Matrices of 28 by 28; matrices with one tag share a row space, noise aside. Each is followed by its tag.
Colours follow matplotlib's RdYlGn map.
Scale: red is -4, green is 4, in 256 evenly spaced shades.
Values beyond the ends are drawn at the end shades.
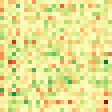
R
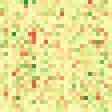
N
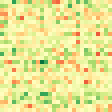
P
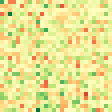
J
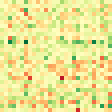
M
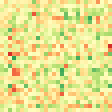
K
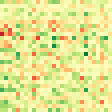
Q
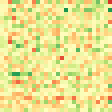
K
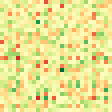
J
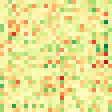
R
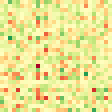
J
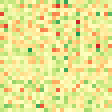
P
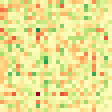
J
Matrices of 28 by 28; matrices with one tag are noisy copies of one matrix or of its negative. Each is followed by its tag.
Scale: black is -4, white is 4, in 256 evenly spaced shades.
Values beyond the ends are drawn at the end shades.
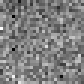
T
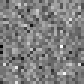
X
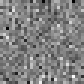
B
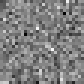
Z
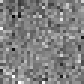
T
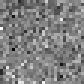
T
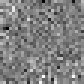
B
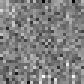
B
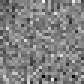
B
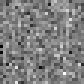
X
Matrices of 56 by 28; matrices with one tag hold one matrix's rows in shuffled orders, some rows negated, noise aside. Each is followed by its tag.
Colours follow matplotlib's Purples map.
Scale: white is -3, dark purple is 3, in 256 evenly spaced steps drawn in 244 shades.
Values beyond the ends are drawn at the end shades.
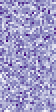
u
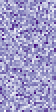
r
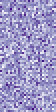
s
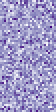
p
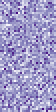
p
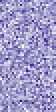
u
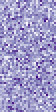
p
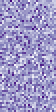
s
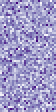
p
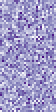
s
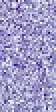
p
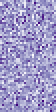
s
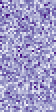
u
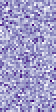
u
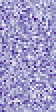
r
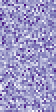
s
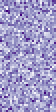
u
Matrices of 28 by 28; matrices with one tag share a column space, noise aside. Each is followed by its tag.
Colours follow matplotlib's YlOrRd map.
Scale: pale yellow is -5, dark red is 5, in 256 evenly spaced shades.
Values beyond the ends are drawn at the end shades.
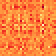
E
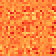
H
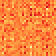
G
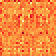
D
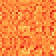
H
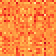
D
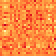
E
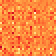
H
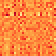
G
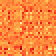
H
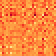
G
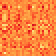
E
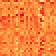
D
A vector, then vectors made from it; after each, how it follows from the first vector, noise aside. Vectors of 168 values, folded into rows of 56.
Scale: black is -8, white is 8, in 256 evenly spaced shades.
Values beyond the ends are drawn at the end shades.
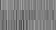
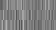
sign-scrambled.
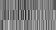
wrapped around, scaled up.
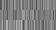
sign-scrambled.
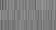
wrapped around, shrunk.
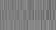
wrapped around, shrunk.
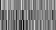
scaled up.
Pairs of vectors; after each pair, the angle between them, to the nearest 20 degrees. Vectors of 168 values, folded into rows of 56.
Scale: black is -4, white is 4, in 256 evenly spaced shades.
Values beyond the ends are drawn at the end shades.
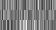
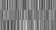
20 degrees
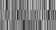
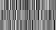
80 degrees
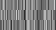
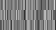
20 degrees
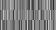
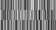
120 degrees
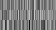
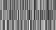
160 degrees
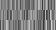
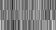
80 degrees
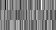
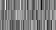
160 degrees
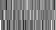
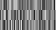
80 degrees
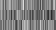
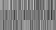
40 degrees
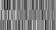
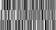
20 degrees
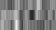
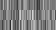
120 degrees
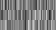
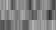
80 degrees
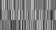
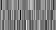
60 degrees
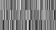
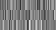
160 degrees
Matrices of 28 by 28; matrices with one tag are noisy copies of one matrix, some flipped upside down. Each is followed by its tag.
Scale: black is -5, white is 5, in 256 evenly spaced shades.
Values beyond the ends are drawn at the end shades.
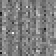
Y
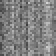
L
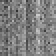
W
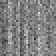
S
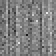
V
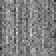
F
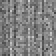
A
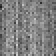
F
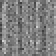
Y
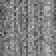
L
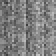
W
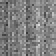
W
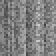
W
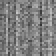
V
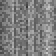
L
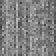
F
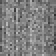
F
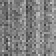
W
